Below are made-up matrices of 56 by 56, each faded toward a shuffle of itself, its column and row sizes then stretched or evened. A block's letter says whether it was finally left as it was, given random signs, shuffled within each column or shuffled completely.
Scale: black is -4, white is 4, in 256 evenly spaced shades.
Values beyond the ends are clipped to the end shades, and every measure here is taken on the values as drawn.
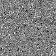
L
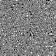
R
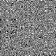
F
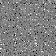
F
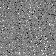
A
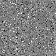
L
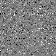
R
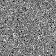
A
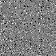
R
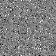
R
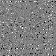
R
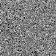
L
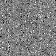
L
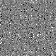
F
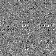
F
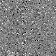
F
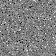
A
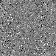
L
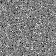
A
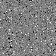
L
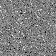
A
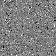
L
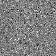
L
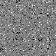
F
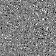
R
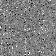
L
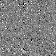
R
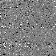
R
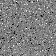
A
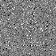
R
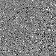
R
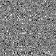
F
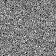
A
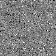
R
